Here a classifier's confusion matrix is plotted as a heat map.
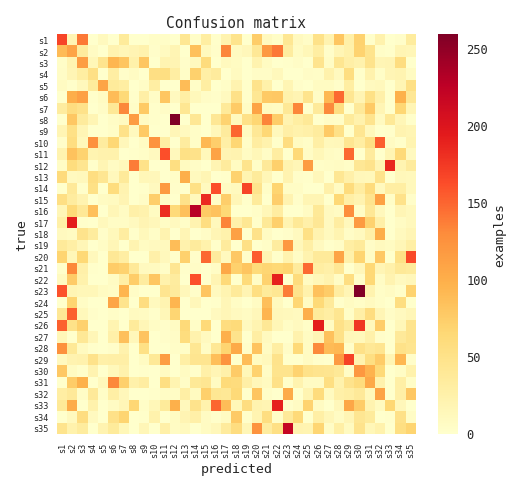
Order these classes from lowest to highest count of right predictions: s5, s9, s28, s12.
s12, s9, s28, s5
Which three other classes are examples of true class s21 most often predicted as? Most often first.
s25, s2, s17
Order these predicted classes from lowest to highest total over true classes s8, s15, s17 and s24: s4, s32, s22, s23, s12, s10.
s4, s23, s10, s32, s22, s12
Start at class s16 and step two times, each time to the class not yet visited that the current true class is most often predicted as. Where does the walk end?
s19
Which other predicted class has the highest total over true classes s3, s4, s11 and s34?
s29
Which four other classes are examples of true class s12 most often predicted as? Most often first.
s33, s8, s25, s22
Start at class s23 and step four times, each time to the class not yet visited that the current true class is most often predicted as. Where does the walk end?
s28
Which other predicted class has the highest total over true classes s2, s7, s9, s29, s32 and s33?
s17
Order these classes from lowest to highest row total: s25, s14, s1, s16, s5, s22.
s5, s25, s1, s14, s22, s16
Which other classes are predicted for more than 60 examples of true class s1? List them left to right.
s3, s20, s28, s30
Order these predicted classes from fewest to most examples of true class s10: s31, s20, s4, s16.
s20, s31, s16, s4
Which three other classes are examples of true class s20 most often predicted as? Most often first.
s35, s15, s28
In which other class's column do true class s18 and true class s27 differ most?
s32
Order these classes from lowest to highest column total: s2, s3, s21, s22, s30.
s21, s3, s22, s30, s2
